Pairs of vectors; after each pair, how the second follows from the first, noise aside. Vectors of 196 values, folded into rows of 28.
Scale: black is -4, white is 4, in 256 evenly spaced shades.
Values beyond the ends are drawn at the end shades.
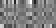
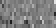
wrapped around, negated, partly zeroed.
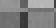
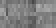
wrapped around, shrunk.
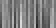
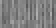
wrapped around, shrunk.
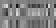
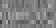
reversed, shrunk.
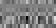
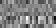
negated.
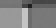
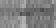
wrapped around, shrunk.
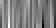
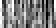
reversed, negated, scaled up.
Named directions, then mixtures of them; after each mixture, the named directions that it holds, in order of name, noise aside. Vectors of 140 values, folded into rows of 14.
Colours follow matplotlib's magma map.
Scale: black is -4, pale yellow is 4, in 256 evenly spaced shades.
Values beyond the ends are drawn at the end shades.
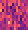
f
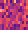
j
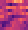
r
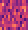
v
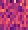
j.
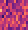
j, v.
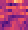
r.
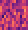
j, v.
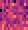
f, j, r.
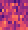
f, r.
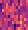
f, j, v.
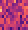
f, j, v.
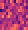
j.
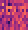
f, r, v.
